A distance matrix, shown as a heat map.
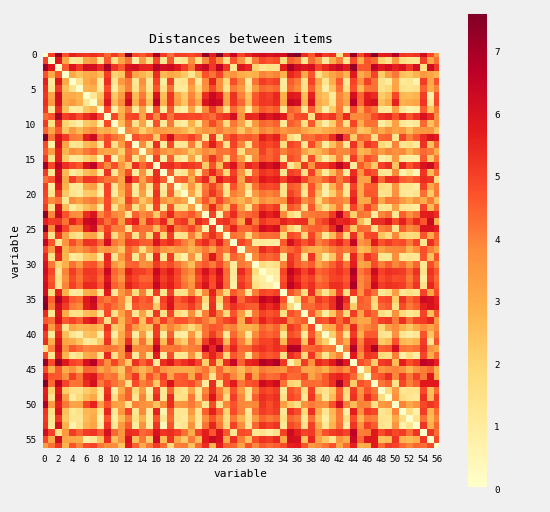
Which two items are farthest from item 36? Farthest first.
0, 42
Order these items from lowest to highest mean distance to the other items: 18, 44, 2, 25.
25, 18, 44, 2
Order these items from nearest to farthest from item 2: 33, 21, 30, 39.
33, 30, 21, 39
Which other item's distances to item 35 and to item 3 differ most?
44
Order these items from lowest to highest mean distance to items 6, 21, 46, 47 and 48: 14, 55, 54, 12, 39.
39, 14, 55, 12, 54
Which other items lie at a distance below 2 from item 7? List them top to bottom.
6, 41, 55
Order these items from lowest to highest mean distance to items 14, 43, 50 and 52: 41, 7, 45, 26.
26, 45, 41, 7
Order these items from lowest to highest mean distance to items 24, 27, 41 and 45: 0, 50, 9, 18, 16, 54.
54, 18, 50, 9, 16, 0
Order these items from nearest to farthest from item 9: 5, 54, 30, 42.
42, 5, 30, 54
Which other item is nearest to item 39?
3
